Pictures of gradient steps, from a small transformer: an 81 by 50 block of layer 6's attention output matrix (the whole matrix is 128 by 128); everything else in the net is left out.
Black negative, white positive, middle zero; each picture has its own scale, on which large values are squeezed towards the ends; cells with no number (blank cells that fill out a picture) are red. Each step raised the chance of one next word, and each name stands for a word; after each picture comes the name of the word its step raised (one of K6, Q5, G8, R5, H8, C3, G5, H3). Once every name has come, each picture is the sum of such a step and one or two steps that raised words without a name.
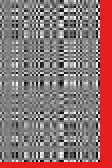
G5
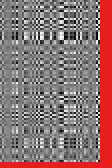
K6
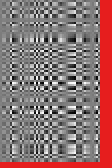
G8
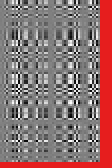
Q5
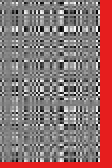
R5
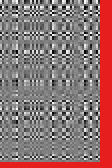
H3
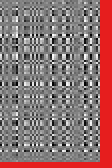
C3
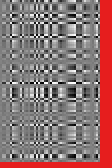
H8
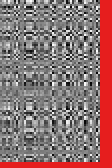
H3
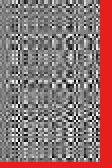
G5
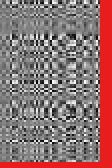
Q5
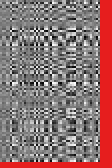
Q5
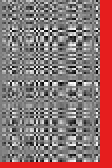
H8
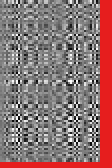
G5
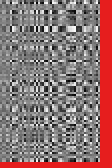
R5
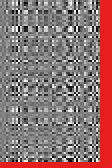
R5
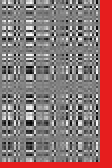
C3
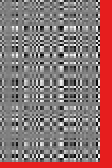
C3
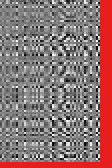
C3
